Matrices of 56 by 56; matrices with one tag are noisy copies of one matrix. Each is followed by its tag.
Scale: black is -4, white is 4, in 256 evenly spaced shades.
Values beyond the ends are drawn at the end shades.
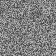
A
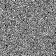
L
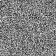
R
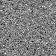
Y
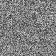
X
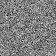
R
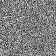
R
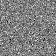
X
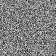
X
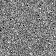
R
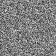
Y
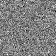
X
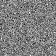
Y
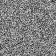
Y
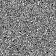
R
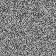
A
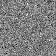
R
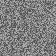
L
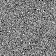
L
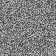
R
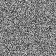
A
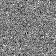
X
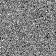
A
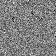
Y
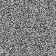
R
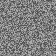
A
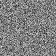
L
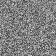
A
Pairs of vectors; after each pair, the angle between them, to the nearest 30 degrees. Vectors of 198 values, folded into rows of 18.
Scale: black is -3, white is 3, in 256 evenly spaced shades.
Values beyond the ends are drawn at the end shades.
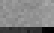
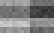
90 degrees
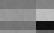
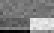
120 degrees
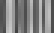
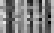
150 degrees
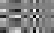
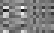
120 degrees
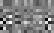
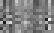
30 degrees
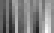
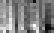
150 degrees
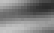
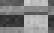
90 degrees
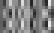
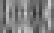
60 degrees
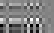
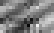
120 degrees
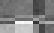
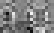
120 degrees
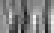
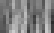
150 degrees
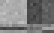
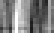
60 degrees
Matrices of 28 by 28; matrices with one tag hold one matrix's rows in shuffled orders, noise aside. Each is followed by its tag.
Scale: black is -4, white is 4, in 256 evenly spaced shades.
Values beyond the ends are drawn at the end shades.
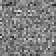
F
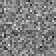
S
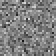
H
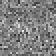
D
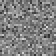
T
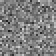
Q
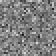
H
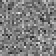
Q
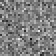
Q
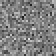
H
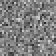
Q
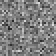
Q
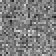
F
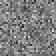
H
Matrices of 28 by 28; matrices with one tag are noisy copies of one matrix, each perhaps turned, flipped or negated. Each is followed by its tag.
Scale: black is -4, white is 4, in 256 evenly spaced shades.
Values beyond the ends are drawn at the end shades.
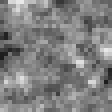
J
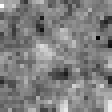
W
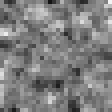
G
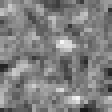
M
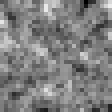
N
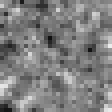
N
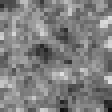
W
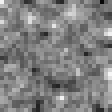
G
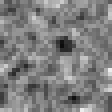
M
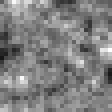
J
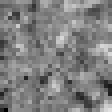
N
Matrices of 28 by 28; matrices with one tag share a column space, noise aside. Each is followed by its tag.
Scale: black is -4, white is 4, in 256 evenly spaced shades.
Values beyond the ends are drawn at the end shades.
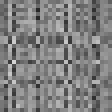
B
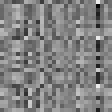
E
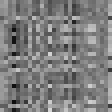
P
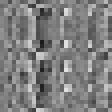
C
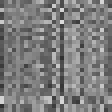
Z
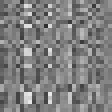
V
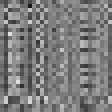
Z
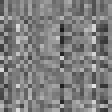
P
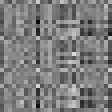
E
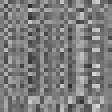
Z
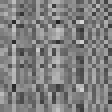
V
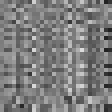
Z
